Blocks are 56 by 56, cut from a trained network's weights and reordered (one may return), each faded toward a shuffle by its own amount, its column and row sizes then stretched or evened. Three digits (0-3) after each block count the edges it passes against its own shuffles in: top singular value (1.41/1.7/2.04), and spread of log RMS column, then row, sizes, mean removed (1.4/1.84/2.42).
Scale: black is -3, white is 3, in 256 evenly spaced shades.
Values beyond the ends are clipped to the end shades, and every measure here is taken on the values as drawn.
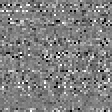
0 0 3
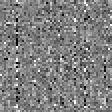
2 2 0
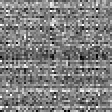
3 3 1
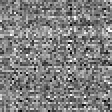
1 2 0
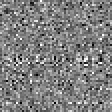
2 1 2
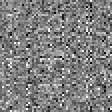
2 3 0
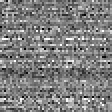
2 1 3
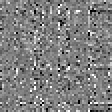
2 3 1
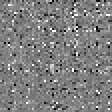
0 2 3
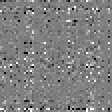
1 3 3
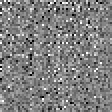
2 2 1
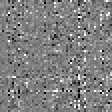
1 3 1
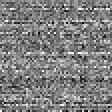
2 1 3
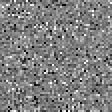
0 0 1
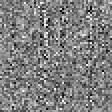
1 2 0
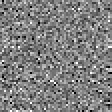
2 1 1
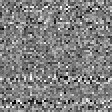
2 0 3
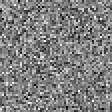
0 0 1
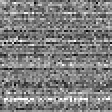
3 0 3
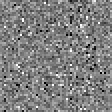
0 1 0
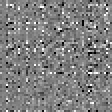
2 3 2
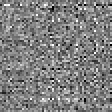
2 2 2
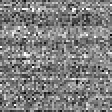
2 2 1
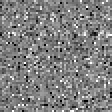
0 0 1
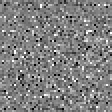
0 0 2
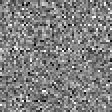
2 0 1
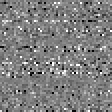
1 0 3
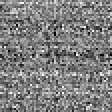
1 1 2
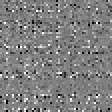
0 3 3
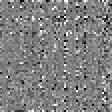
1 3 2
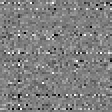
1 1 3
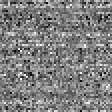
1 1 2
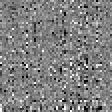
2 3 1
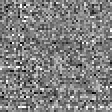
0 1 2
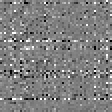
3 3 3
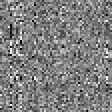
3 2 0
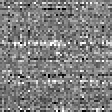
2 2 3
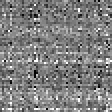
2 3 2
